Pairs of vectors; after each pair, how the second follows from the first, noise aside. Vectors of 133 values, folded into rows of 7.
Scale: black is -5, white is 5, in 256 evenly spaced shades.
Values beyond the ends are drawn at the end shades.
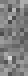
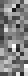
wrapped around, scaled up.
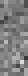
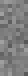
wrapped around, negated, shrunk.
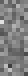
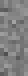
wrapped around, negated, shrunk.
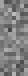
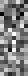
wrapped around, scaled up.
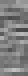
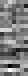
wrapped around, scaled up.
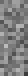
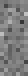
wrapped around, negated, partly zeroed.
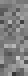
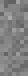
reversed, shrunk.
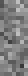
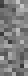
copied.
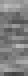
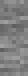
wrapped around, negated, shrunk.
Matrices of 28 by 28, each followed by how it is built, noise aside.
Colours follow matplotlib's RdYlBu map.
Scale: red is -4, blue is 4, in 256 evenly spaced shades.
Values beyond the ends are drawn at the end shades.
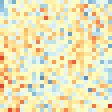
smooth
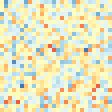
repeating columns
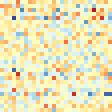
uneven rows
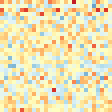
repeating columns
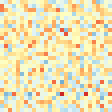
repeating columns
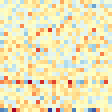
uneven rows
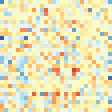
low rank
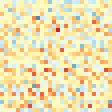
repeating columns
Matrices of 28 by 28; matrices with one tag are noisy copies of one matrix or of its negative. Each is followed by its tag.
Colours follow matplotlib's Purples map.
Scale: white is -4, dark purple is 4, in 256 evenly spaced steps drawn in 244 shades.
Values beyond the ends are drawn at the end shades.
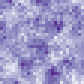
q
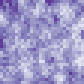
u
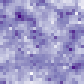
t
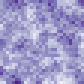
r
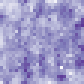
u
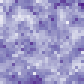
t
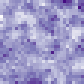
t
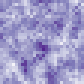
q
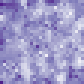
u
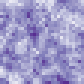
r
